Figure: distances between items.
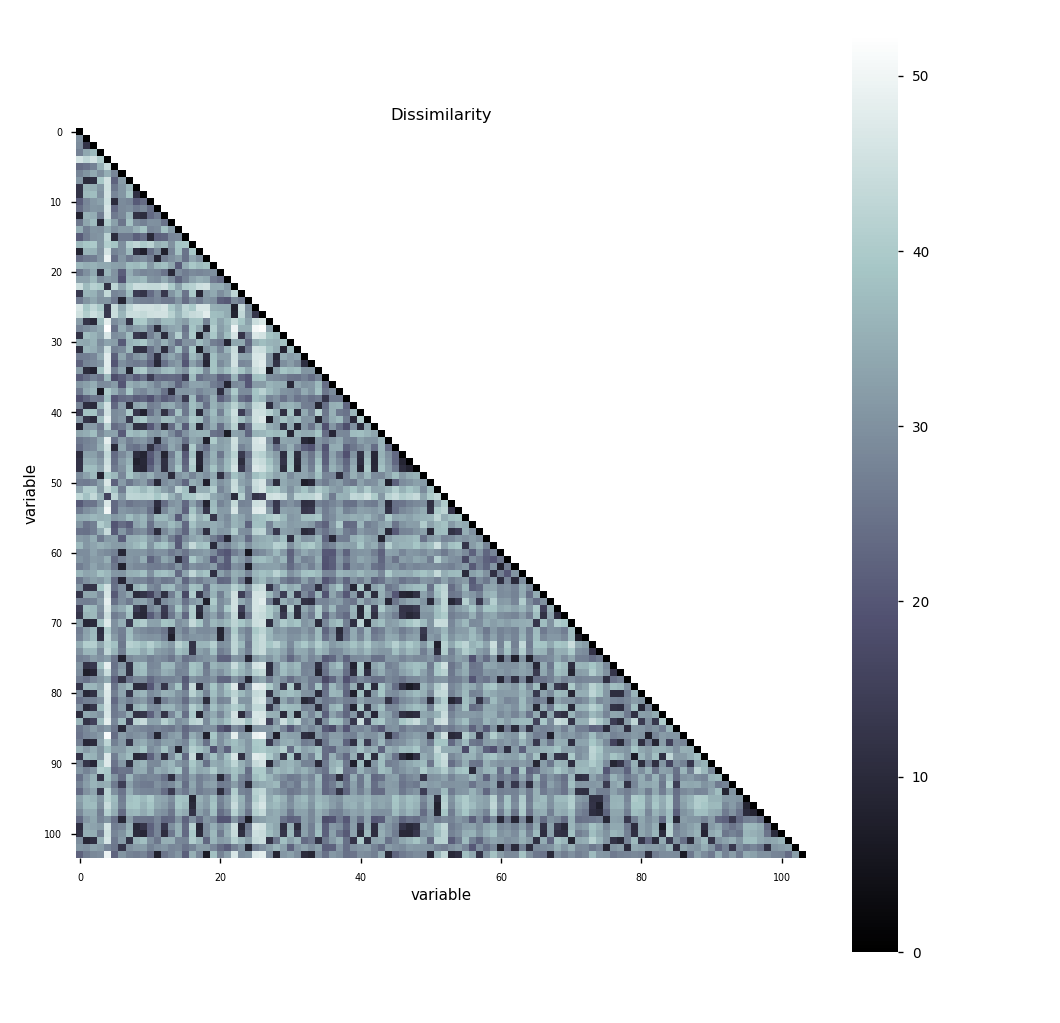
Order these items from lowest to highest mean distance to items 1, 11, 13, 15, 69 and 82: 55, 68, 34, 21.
34, 68, 21, 55
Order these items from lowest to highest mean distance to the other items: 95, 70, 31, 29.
31, 29, 70, 95
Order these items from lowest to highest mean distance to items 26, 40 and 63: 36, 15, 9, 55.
55, 9, 36, 15
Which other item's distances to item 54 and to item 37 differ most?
3
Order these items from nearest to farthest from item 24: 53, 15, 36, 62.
62, 36, 15, 53
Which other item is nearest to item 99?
83
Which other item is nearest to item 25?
22
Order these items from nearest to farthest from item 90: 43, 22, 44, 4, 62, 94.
44, 62, 94, 43, 22, 4
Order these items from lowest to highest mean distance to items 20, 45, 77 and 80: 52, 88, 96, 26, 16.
88, 96, 16, 52, 26
